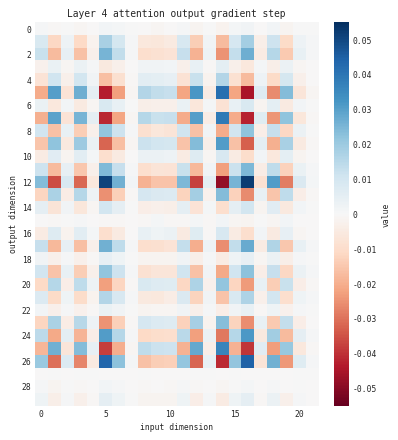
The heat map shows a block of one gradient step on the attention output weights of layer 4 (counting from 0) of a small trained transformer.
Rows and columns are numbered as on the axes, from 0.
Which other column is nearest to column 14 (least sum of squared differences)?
12
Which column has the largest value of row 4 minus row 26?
14
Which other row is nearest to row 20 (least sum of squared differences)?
23
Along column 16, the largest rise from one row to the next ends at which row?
26
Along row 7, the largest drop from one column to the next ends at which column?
15
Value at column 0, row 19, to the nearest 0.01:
0.01
